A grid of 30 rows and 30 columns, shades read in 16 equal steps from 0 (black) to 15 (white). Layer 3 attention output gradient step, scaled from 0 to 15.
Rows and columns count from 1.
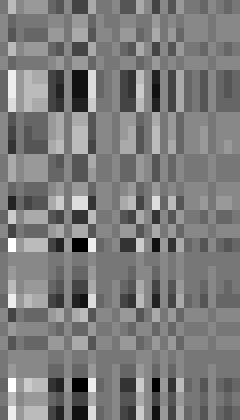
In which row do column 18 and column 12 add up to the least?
15
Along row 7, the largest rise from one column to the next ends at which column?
12
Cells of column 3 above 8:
7
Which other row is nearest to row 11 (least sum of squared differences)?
10
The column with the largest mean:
2
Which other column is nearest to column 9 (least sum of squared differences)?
21
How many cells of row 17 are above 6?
23
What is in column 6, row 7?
11
